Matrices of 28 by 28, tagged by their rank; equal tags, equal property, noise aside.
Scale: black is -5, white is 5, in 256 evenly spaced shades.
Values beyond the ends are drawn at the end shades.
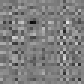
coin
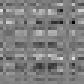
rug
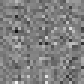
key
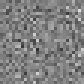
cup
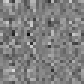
key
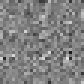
cup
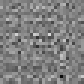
key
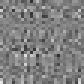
key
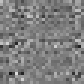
key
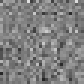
key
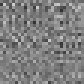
key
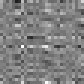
coin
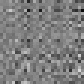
coin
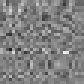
key
